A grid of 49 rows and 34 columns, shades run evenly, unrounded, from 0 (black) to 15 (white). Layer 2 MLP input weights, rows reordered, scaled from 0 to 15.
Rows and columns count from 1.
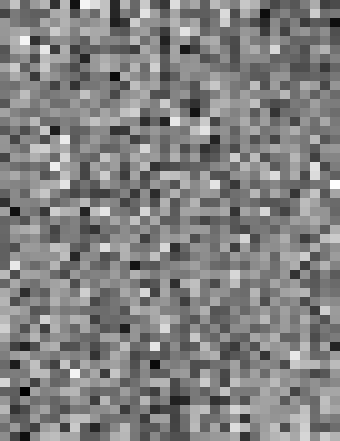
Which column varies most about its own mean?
17
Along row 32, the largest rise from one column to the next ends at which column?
19
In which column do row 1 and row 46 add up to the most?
25
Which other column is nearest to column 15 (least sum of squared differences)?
26
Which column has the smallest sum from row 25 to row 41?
10
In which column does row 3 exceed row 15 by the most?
6
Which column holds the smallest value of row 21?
24
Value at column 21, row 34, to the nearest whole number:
7
